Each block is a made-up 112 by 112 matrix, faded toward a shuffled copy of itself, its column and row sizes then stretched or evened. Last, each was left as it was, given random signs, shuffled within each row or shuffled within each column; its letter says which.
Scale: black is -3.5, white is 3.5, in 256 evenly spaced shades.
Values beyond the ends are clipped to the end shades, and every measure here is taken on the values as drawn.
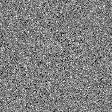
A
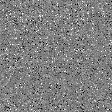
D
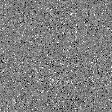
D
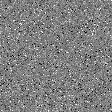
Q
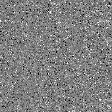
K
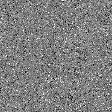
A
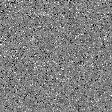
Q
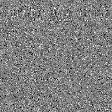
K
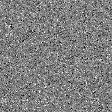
A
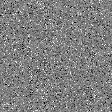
A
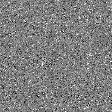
D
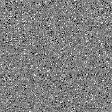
K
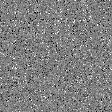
D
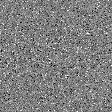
Q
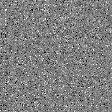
K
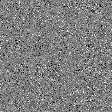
D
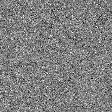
Q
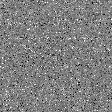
Q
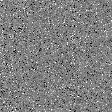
A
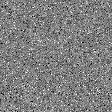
Q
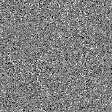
D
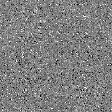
K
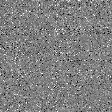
K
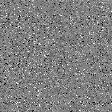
K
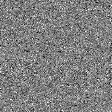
D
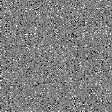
K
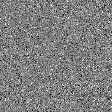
D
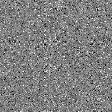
K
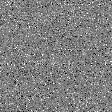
Q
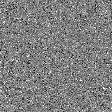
K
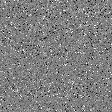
Q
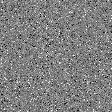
A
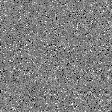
K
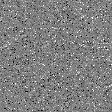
D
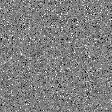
K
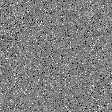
A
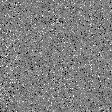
A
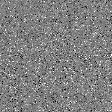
D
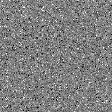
K
